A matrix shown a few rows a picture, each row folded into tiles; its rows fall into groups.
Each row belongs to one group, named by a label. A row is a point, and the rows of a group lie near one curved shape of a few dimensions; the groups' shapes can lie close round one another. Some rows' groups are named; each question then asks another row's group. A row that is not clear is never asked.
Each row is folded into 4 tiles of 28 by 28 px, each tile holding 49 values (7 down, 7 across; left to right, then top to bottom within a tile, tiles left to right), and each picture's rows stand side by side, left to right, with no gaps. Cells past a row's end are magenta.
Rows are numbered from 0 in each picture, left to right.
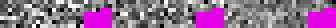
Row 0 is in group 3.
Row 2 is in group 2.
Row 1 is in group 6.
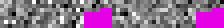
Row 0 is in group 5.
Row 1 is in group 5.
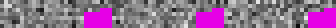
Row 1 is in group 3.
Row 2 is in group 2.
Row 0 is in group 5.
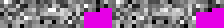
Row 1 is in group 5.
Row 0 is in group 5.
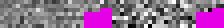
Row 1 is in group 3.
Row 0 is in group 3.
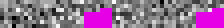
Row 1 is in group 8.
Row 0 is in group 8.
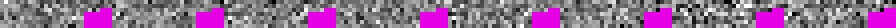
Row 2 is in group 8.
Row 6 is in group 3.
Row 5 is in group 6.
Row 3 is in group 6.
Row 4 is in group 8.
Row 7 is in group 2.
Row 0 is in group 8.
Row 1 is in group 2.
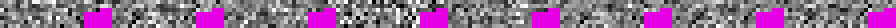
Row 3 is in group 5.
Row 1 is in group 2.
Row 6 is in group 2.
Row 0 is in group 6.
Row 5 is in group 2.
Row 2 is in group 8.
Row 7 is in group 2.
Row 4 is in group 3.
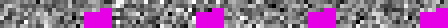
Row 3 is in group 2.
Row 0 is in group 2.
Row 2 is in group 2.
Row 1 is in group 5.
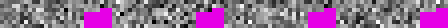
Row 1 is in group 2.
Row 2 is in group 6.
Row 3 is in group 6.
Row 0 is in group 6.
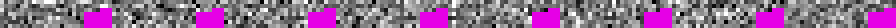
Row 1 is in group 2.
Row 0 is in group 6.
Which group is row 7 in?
2
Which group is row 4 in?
5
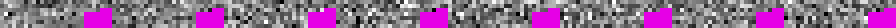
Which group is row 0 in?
2
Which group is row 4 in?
6
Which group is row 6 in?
3
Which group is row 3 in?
3
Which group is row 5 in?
8
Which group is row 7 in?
8
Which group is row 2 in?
8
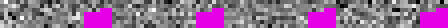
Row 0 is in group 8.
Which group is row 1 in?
3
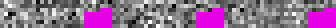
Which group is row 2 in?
3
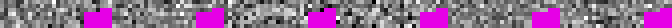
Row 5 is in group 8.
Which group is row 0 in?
6
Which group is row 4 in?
8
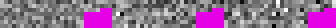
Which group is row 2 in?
6
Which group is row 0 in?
8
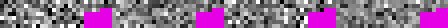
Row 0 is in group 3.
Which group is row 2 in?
5
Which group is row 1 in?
2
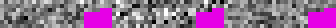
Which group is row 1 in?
2
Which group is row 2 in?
8
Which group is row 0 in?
6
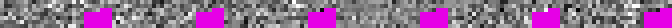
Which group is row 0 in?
8
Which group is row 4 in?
8
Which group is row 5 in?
3
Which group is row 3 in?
6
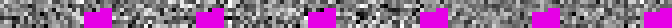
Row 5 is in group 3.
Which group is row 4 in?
2
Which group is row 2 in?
5
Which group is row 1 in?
3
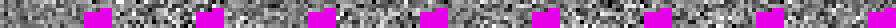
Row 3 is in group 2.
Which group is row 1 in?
2
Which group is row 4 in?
2
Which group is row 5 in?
2
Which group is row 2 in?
2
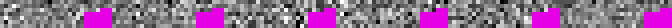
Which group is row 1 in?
3
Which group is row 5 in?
3
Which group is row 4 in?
8
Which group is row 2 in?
5
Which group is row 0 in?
8
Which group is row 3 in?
2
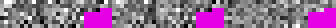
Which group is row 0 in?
5
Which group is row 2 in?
8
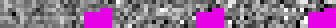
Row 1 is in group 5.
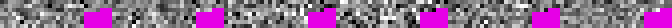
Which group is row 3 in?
2
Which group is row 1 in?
2
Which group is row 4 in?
3
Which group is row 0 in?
2
